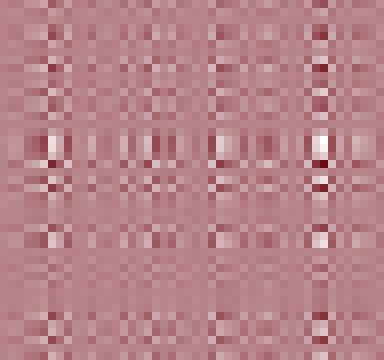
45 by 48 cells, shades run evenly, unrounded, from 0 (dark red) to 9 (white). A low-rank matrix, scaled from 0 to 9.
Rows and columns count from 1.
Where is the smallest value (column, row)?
41, 21
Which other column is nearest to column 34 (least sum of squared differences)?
39
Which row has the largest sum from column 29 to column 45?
18
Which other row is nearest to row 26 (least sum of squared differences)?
35
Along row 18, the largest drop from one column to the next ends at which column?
42
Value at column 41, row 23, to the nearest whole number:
8
